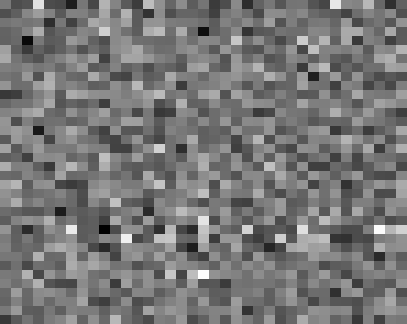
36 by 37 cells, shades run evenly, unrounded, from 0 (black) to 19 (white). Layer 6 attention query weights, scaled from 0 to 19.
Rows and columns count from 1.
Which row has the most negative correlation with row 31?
4
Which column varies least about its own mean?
27
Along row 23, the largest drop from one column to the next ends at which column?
12
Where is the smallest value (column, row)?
10, 26
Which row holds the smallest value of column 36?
1
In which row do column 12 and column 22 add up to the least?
17
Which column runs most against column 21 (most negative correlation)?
8
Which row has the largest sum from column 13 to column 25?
31
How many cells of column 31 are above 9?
14
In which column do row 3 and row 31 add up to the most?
19
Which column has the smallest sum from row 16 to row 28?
32
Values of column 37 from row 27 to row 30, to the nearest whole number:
11 11 7 8
